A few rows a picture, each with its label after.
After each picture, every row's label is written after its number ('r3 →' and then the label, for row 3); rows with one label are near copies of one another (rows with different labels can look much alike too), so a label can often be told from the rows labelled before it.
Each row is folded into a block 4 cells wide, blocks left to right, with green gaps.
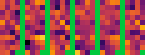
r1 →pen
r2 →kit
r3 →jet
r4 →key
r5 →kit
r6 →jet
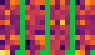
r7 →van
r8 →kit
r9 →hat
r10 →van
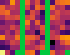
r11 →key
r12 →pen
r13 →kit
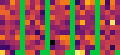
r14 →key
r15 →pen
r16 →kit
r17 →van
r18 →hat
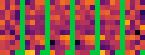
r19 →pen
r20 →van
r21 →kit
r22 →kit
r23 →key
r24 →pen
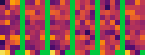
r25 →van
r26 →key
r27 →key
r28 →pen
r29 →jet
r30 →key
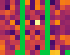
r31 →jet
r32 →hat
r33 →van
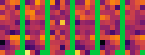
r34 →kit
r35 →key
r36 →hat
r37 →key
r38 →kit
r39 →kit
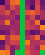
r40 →van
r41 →jet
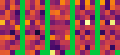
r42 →pen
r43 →pen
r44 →key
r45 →hat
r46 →hat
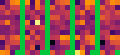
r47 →van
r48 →hat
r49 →kit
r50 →van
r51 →kit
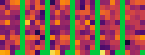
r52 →van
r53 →pen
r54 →van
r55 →jet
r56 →key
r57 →kit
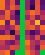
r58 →pen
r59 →jet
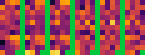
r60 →kit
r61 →van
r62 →van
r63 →jet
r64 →hat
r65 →pen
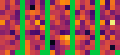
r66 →pen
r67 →jet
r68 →kit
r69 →pen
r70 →hat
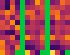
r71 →jet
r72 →key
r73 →key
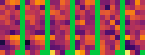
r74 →kit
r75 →kit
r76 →key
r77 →van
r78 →jet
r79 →key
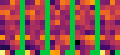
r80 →key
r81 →key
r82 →van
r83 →kit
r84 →key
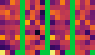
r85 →key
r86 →pen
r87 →key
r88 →pen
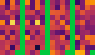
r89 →hat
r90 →hat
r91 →jet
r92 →van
